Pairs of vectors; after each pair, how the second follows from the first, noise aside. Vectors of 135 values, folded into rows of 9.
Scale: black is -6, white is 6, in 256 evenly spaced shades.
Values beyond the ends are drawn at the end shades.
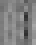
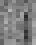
copied.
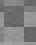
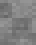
reversed, shrunk.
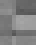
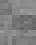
negated, shrunk.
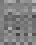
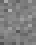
reversed, negated, partly zeroed.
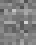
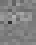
reversed, negated, partly zeroed.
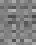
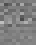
reversed, negated, partly zeroed.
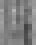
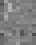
reversed, negated, partly zeroed.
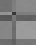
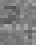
reversed, negated, partly zeroed.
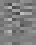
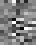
wrapped around, scaled up.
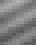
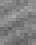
reversed, negated, shrunk.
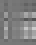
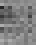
reversed, negated.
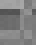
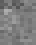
negated, partly zeroed.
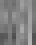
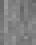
reversed, shrunk.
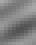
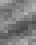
copied.
